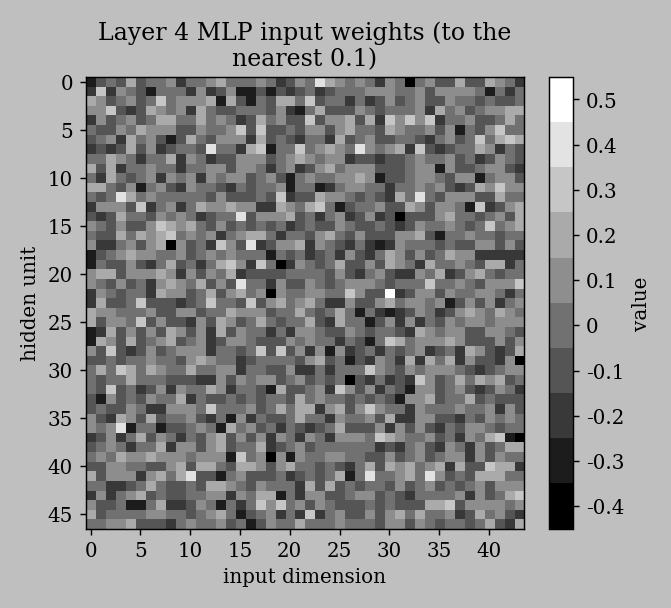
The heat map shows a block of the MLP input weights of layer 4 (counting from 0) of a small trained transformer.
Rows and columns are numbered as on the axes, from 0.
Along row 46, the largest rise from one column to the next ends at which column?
43
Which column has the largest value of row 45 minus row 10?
39
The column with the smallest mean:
18
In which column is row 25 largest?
5
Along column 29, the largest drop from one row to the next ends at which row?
38
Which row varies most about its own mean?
7
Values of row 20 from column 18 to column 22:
-0.1 -0.1 0 0 0
